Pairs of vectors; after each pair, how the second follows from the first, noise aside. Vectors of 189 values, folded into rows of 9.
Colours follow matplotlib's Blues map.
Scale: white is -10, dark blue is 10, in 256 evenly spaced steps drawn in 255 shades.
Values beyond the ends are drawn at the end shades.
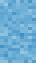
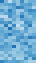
wrapped around, scaled up.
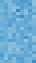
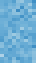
sign-scrambled.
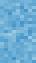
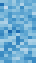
wrapped around, scaled up.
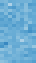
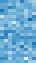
reversed, scaled up.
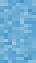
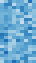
reversed, scaled up.
